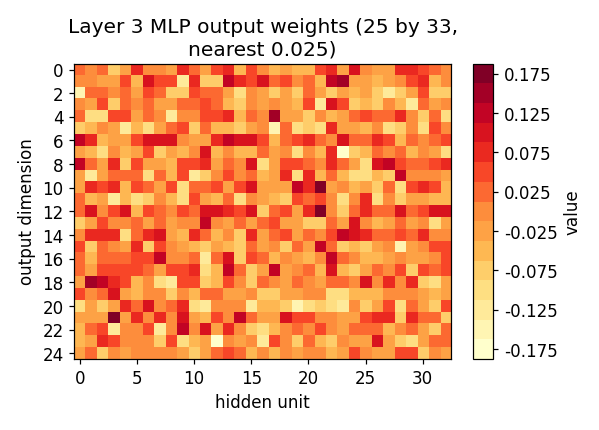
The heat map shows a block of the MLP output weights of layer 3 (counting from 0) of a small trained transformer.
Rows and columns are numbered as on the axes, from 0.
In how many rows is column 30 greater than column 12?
10
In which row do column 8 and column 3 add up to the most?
21
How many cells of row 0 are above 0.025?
11
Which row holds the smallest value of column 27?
2
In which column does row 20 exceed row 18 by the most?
8
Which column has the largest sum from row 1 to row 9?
22
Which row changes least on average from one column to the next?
19
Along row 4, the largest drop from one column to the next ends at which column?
18
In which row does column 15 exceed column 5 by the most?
12
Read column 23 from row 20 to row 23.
-0.125 -0.025 -0.025 0
